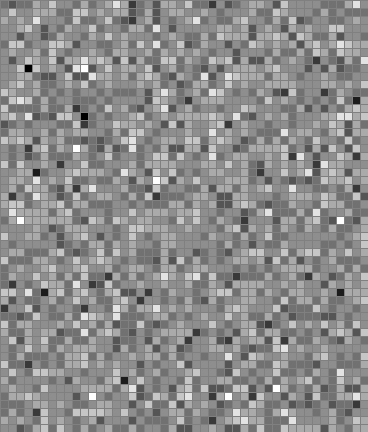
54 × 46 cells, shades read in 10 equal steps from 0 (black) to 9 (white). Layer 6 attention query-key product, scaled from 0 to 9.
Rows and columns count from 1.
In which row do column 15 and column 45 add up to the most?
1
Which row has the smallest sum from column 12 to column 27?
53
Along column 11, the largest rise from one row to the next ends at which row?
40
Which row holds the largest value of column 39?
22
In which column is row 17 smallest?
44
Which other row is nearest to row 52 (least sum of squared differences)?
2
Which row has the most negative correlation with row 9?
15
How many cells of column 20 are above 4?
31
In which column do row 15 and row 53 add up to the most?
30
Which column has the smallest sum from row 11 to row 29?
7
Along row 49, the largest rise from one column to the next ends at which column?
35
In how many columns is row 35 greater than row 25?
20
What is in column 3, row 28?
9
